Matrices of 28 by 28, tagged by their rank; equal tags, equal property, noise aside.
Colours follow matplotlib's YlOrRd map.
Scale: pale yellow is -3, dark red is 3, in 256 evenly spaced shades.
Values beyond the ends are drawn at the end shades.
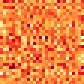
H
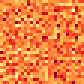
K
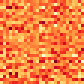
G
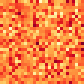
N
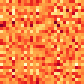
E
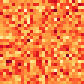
K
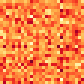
E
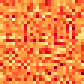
H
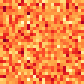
N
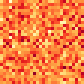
N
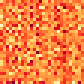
H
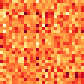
E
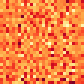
H
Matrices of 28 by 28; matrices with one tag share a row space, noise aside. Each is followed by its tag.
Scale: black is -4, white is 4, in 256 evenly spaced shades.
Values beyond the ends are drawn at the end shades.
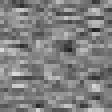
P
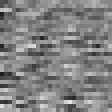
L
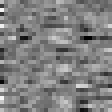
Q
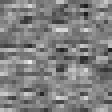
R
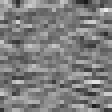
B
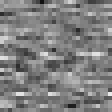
L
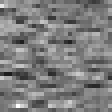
L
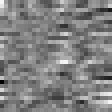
Q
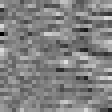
Q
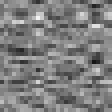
P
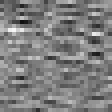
P
